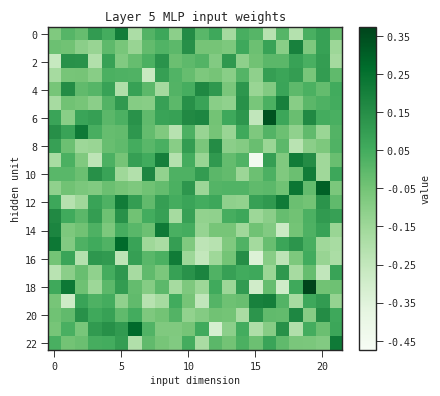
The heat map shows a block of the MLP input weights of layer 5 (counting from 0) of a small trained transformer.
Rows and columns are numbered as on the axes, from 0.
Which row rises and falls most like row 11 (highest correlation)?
1
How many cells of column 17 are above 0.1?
4
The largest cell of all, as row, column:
18, 19
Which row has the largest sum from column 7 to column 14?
6
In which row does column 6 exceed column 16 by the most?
21
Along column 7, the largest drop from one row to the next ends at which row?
3
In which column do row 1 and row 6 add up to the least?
15
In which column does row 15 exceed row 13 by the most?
9
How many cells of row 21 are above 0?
11
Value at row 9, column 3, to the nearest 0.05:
-0.25
